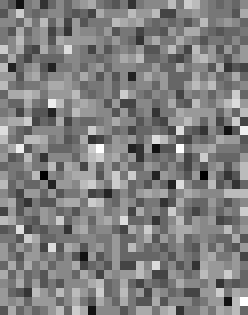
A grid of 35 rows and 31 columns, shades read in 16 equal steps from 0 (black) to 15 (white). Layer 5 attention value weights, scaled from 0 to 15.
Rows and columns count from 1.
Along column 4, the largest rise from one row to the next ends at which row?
27
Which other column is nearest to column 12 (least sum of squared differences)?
23
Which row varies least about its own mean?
10
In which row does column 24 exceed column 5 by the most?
14
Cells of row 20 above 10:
4
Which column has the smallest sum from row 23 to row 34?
21
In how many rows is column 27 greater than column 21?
22
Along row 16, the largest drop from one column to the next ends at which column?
12
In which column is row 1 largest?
24
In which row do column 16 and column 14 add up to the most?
25
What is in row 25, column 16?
13
